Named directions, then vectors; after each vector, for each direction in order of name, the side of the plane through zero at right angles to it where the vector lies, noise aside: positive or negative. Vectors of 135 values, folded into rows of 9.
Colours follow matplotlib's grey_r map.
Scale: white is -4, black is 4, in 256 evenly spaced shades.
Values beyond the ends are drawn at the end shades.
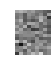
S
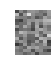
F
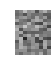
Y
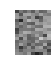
positive, negative, negative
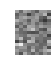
negative, negative, positive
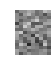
positive, negative, positive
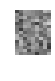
positive, negative, positive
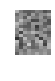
negative, positive, negative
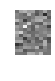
positive, positive, positive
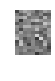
positive, negative, positive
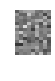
positive, positive, positive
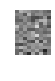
positive, positive, positive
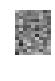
negative, positive, negative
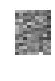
negative, positive, positive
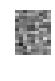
positive, positive, negative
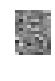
positive, negative, positive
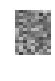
negative, negative, positive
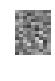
negative, positive, negative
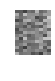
positive, negative, negative
